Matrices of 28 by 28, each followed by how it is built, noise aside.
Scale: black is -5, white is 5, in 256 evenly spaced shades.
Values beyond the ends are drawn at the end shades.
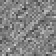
Hankel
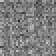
blocks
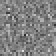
low rank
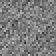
Hankel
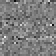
uneven rows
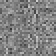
low rank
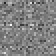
uneven rows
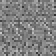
repeating columns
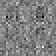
low rank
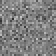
low rank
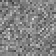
Hankel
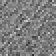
Hankel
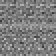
repeating columns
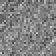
Hankel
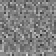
repeating columns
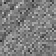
Hankel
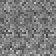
repeating columns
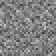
repeating columns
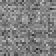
blocks
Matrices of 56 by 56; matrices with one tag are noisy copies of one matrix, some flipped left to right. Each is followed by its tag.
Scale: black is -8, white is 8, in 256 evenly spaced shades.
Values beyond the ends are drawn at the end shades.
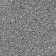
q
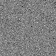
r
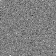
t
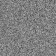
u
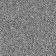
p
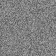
r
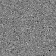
r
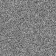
u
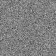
t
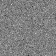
t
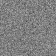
t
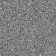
u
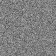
r
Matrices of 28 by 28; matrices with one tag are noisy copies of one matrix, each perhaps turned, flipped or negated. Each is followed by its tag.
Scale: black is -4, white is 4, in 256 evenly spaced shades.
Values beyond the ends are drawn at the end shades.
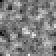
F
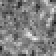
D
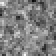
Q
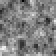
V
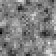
V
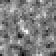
F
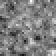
Q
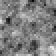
V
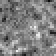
D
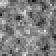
Q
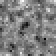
F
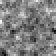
Q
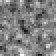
F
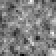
Q
